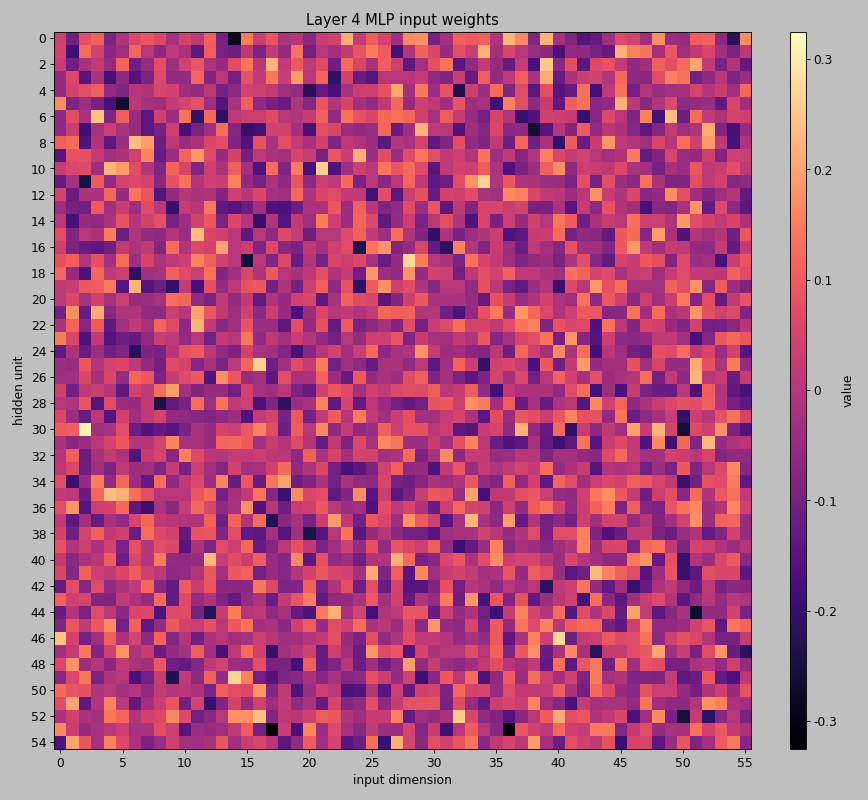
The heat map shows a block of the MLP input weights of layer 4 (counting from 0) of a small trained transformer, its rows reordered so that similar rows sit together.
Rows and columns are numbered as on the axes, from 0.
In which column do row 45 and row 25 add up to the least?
34
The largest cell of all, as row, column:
30, 2
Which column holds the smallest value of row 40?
50
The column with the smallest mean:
18
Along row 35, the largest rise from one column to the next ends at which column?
19
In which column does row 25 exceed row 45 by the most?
16
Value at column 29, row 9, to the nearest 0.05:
0.15
